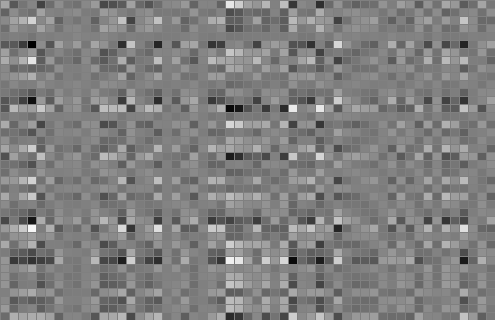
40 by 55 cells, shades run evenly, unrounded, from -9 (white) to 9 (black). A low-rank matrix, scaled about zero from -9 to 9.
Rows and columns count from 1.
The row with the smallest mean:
29
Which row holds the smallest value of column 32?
33
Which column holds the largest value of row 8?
38
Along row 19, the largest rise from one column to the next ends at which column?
5
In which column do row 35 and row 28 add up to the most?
4
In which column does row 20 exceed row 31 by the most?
26
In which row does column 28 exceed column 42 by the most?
14
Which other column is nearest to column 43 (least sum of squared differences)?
19
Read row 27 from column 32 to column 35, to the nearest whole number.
-1 2 1 2
